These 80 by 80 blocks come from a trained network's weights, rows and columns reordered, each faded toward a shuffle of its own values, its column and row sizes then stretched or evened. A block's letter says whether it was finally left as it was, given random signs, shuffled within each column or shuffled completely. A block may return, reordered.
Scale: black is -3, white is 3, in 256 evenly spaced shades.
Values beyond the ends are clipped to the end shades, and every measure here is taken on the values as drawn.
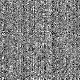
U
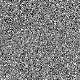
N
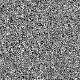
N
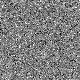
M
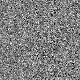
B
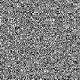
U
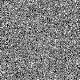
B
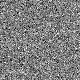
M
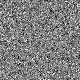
M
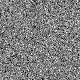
M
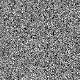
B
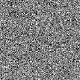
U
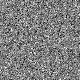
M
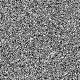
M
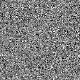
N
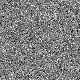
M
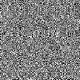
U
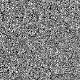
N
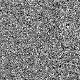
B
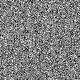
M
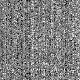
U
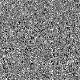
U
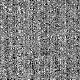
U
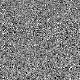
U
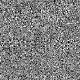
U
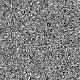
B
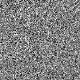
N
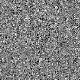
U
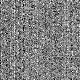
B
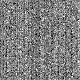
B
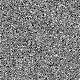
M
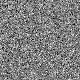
M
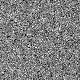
M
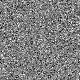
M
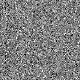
B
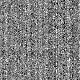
B
